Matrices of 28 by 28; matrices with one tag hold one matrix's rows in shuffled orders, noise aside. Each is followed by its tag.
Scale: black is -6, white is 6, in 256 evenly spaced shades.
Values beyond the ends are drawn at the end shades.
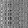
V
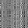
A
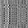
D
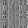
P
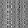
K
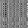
P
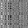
V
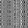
A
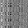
V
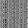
P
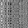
V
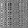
V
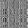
P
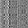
D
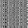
P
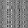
K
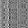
D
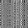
A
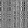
A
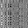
V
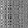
V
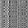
D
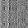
D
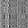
D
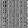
P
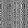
A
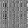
P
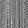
K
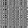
P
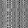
K
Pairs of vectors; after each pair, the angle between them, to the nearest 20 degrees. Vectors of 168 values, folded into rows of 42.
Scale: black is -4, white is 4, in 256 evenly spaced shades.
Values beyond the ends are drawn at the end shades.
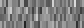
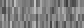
100 degrees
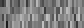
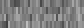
60 degrees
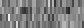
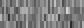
140 degrees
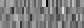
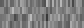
140 degrees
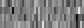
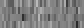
60 degrees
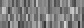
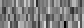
160 degrees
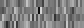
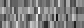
120 degrees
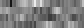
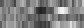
80 degrees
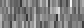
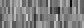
160 degrees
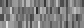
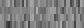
120 degrees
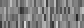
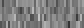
60 degrees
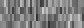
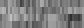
140 degrees
